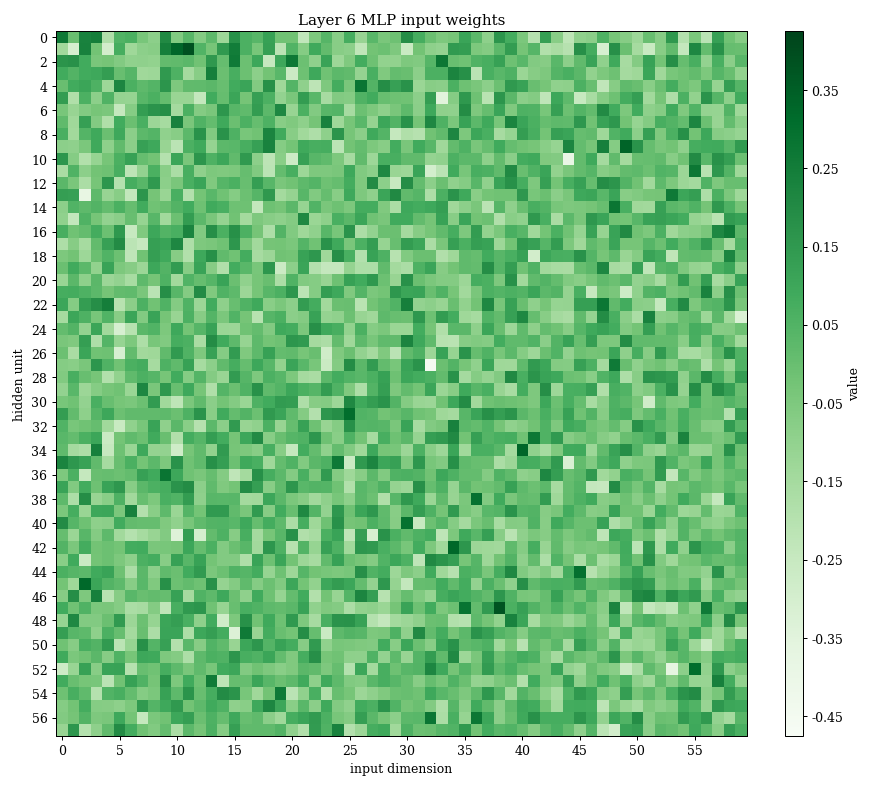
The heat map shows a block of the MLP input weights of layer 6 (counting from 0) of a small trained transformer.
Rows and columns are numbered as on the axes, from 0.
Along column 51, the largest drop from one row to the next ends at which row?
47
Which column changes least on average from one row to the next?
42
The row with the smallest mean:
41
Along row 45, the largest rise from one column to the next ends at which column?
2
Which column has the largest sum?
13
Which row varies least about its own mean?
51
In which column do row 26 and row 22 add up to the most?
58
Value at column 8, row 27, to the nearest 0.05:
-0.15
